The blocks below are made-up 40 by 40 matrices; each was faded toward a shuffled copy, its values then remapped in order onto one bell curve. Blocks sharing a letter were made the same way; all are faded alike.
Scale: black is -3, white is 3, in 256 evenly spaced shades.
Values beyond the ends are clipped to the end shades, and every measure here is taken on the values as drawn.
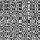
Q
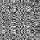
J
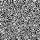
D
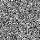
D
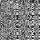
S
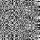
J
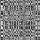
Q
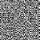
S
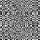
Q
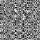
S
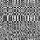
Q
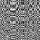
Q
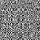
J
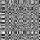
Q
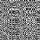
J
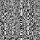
S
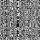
S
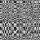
Q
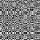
Q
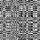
Q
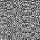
J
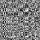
J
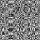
J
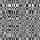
Q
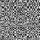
J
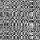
Q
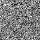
D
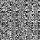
S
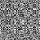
J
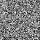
D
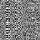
S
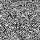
D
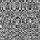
J
